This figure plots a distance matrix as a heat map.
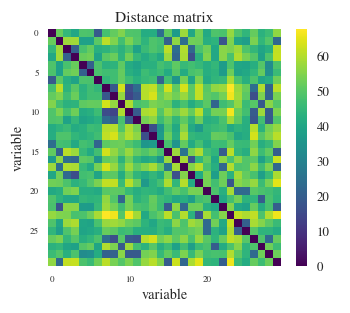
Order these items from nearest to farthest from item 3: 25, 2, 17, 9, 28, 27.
2, 27, 9, 28, 25, 17
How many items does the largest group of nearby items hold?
6
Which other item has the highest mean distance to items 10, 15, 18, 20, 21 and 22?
23
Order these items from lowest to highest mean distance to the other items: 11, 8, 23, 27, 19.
11, 27, 8, 19, 23
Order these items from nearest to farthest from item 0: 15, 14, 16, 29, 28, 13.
14, 16, 13, 28, 15, 29
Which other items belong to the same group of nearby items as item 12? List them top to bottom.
13
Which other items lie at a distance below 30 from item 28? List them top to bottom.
7, 8, 10, 11, 26
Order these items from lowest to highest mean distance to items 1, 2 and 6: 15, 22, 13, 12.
22, 15, 12, 13
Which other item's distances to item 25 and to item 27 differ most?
24
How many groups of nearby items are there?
9
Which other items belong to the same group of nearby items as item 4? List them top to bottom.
5
